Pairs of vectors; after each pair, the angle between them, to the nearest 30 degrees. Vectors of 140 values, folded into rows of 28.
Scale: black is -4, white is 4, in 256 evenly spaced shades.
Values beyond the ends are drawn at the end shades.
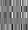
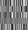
30 degrees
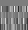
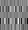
60 degrees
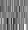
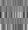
90 degrees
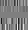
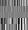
30 degrees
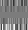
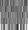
60 degrees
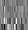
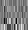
150 degrees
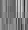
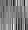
60 degrees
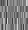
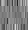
90 degrees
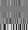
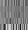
30 degrees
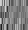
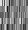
30 degrees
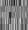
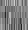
150 degrees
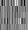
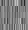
30 degrees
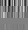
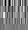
30 degrees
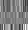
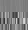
90 degrees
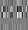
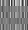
90 degrees
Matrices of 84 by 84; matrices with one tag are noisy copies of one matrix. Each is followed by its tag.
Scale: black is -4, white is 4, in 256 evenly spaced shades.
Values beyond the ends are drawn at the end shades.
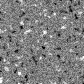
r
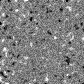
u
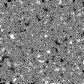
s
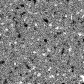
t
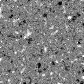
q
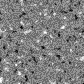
r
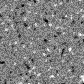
t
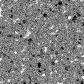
q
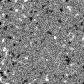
u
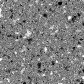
q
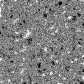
q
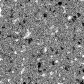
q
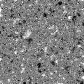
q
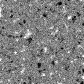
q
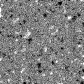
q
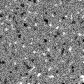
t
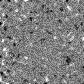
u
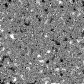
s
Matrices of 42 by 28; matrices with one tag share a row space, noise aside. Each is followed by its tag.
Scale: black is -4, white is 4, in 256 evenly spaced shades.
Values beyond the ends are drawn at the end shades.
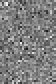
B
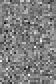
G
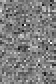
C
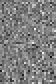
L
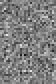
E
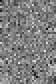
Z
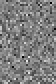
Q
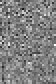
Q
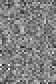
Q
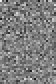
Q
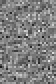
C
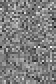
L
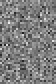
Q
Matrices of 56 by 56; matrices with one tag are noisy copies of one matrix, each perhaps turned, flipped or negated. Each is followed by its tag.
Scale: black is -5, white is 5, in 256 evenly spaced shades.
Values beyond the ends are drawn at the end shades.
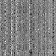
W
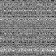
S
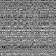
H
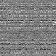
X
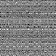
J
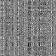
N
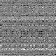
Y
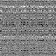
Y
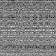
H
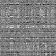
N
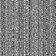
J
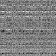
W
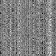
S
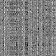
N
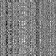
Y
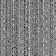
J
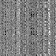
Y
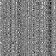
S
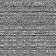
X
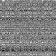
S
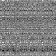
S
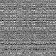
X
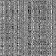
N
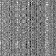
H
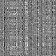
N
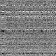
W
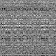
H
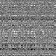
Y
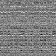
X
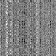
Y
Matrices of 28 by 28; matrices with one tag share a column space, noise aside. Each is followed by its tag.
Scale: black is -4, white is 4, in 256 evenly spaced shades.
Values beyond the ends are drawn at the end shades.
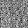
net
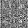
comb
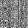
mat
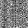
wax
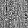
net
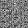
wax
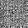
wax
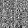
wax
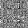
comb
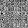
net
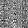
mat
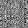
comb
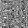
wax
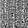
wax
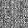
comb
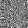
wax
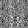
comb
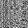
mat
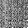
mat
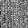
net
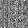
mat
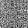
wax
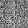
comb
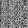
mat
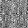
net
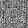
comb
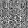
comb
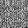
mat
